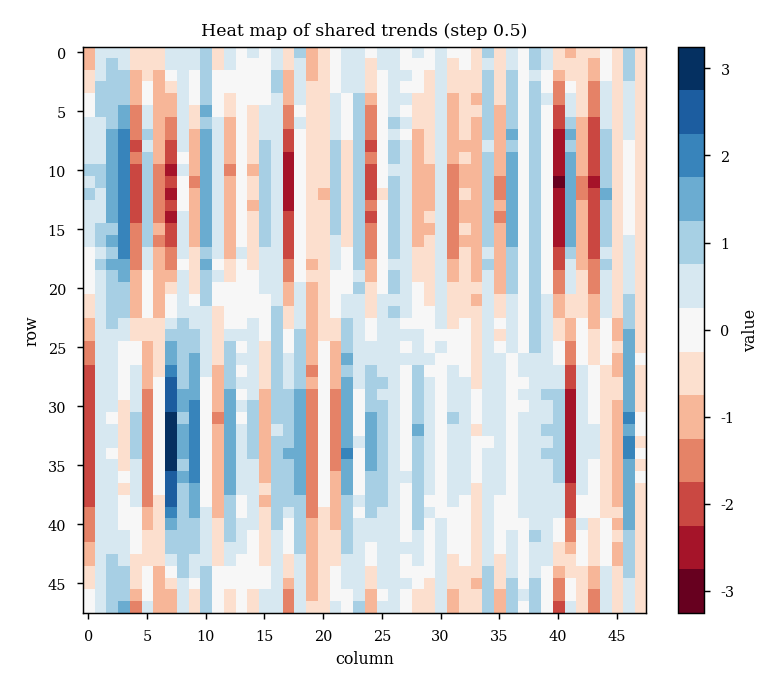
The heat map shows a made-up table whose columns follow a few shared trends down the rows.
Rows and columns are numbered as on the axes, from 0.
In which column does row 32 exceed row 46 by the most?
7
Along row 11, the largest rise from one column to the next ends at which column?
41
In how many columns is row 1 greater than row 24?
6
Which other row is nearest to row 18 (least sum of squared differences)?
5
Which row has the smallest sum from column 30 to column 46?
11
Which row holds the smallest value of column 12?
10
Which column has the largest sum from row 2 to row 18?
3
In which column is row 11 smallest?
40
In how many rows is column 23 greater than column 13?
32
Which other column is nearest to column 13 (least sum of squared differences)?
37
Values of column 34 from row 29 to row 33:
0.5 0.5 0.5 0.5 0
